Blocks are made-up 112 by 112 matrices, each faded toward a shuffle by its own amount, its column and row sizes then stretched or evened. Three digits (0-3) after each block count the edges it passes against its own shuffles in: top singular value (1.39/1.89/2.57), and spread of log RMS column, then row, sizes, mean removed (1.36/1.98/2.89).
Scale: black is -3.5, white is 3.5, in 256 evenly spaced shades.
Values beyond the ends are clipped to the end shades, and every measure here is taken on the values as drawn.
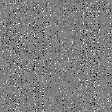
1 3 1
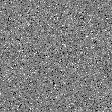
1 0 0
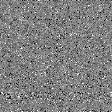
1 1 2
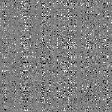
2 3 2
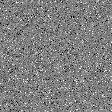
0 0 1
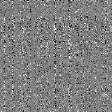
2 3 2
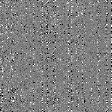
2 3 2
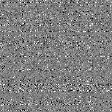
0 2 3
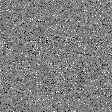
0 0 1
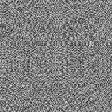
3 0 1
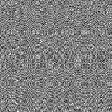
3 0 0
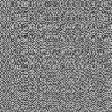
3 2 1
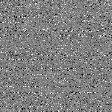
0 0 3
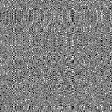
3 2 2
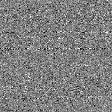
1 0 2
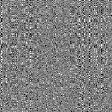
3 3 1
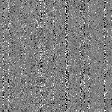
2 3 0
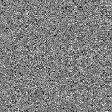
2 1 0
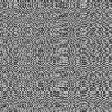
3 1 3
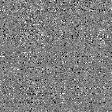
0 2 3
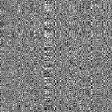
3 3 1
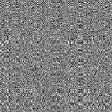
3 2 2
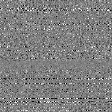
2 1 3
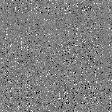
0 2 2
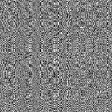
3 3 0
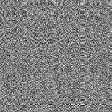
3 1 2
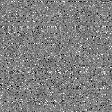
2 0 2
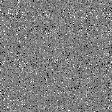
0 2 1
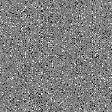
2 2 0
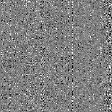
2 3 1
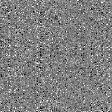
2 2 1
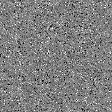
0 1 1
